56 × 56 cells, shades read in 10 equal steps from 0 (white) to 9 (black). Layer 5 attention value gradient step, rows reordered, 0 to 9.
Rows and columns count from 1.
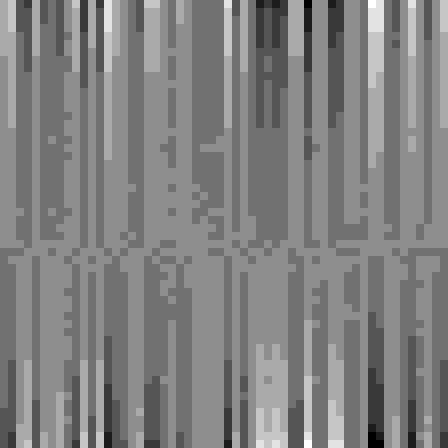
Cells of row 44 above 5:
4
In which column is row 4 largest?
39
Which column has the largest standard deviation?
47
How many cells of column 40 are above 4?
20
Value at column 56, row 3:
2
